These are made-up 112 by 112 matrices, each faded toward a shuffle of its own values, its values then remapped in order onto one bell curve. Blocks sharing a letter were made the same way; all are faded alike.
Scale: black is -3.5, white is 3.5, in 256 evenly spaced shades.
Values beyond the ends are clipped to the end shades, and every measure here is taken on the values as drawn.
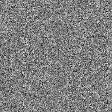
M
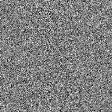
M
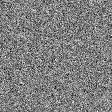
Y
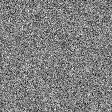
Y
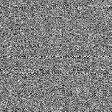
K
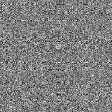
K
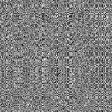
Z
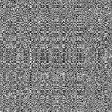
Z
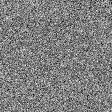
Y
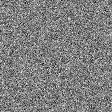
Y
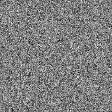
M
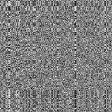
Z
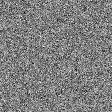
Y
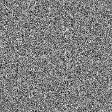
M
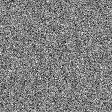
Y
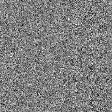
M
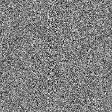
M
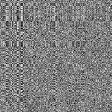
Z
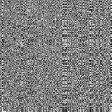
Z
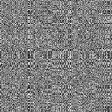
Z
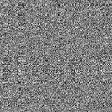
K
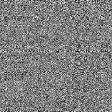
K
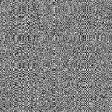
Z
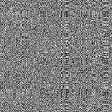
Z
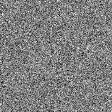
M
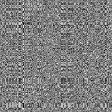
Z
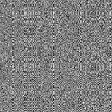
Z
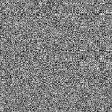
K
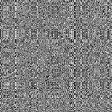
Z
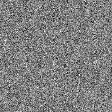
M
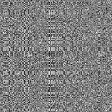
Z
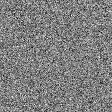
Y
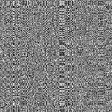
Z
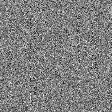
M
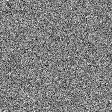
Y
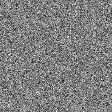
M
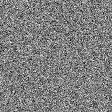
Y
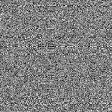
K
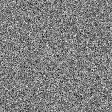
Y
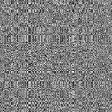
Z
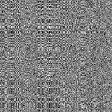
Z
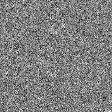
M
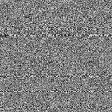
K
